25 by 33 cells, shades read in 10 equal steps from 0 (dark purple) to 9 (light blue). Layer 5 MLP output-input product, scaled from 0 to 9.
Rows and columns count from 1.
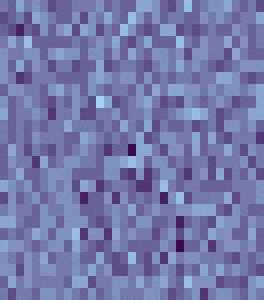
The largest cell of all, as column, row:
13, 9
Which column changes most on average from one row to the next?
17
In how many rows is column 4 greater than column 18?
7
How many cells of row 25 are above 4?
25
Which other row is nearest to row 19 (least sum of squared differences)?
21
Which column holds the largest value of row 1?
24
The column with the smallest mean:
11
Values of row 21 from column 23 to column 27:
0 4 4 6 2
